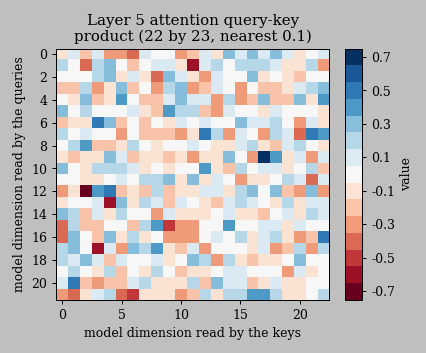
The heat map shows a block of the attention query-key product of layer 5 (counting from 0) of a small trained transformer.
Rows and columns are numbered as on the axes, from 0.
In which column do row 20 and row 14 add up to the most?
1
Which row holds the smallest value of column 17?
7
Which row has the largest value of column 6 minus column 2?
12
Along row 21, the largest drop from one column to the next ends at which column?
5
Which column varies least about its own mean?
19
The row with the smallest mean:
3
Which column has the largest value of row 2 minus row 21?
6
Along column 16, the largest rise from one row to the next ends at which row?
21
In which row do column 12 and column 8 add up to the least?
2
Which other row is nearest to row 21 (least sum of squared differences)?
0
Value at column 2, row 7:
0.1
